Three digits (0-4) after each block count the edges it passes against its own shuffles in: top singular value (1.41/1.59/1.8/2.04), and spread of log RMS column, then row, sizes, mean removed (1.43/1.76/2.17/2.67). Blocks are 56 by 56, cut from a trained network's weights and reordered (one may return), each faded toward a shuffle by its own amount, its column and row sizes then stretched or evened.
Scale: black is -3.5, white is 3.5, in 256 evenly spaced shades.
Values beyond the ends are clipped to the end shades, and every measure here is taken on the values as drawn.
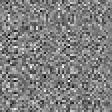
4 3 0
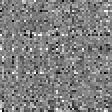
2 3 3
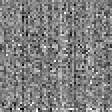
2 0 3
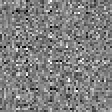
1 3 2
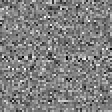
1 0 2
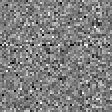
1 1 0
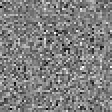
0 2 2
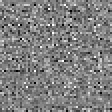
1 1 4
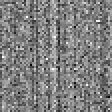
3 1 1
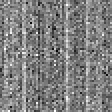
4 3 0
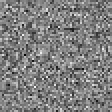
2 0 0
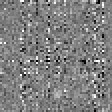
2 4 2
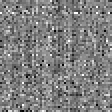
1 0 3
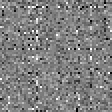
1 3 3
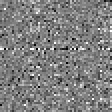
1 2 1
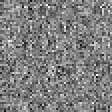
2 1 2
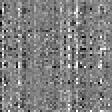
4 4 3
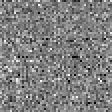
0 0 3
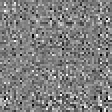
3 3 3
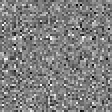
3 3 2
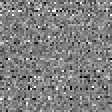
0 0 4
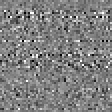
2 0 4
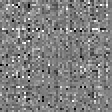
0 4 3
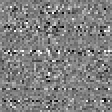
1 1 4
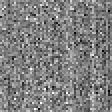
1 2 0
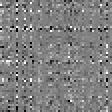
3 4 4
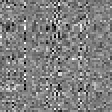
4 4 2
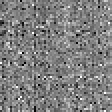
1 1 3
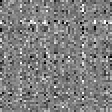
2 4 2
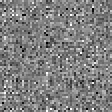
2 2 1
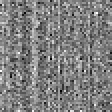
3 0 1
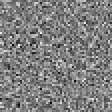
3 1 1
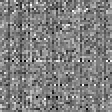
2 0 3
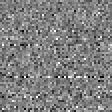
1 0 3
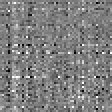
2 3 4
